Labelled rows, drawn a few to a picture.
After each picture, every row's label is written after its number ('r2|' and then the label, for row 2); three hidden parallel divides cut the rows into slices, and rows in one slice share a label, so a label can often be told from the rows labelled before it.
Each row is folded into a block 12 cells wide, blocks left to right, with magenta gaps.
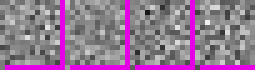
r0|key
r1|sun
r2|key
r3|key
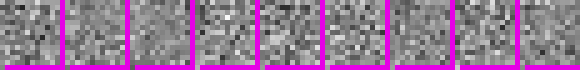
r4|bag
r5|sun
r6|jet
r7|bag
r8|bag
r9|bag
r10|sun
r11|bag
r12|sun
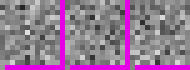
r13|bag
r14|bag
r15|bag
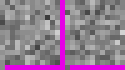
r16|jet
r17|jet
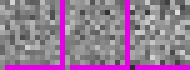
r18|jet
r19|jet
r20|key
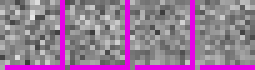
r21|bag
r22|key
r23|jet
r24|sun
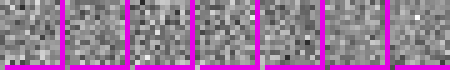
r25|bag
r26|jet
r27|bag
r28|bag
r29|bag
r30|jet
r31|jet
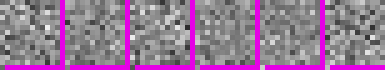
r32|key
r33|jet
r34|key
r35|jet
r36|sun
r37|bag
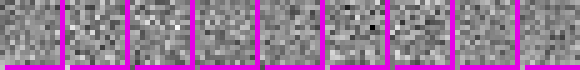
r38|sun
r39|bag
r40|key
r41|jet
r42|jet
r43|bag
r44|bag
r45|sun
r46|sun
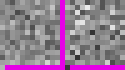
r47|sun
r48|key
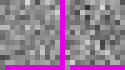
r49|sun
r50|bag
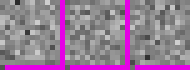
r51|jet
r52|jet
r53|jet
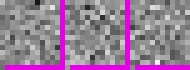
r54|jet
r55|bag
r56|key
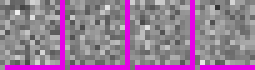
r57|bag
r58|jet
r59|sun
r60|sun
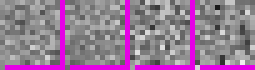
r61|sun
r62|jet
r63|bag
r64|bag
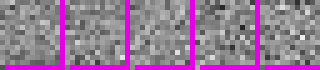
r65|jet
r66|jet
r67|sun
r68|bag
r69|key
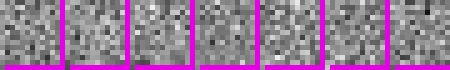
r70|key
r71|key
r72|key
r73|sun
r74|bag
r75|bag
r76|key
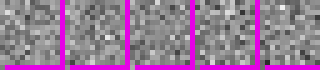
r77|jet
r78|jet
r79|jet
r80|bag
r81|key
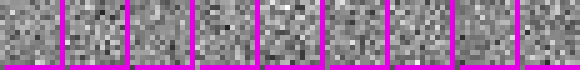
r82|jet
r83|key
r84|jet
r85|bag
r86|key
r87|sun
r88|key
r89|jet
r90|bag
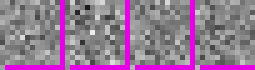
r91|sun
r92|bag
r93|sun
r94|sun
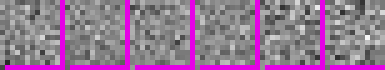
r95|key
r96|jet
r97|sun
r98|jet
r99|bag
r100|key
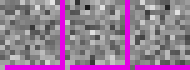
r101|bag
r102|bag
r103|key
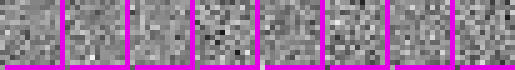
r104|jet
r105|jet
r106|jet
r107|key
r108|sun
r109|key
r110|jet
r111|key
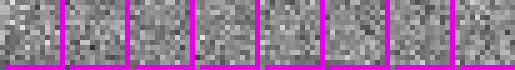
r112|key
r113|jet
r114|sun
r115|sun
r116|jet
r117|jet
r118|jet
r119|jet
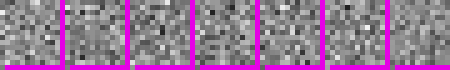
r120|bag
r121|key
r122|bag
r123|key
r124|key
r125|bag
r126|jet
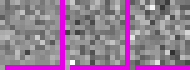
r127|sun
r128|sun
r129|key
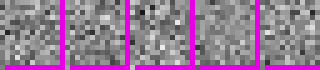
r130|bag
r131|key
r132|bag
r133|jet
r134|key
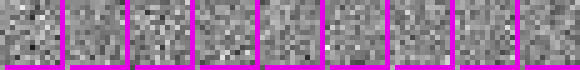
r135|key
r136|sun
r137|key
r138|jet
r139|jet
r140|sun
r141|sun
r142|jet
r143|jet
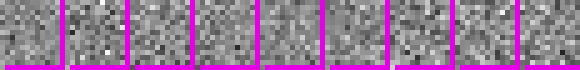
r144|jet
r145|bag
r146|key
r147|jet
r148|jet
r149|sun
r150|bag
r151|key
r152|key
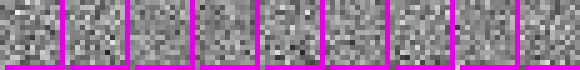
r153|bag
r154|key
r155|sun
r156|sun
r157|key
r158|jet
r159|key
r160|sun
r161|key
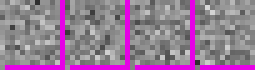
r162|jet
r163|sun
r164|sun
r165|sun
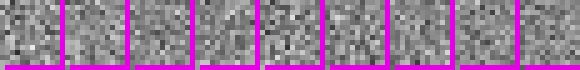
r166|bag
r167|sun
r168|jet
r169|sun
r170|bag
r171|key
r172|sun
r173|jet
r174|sun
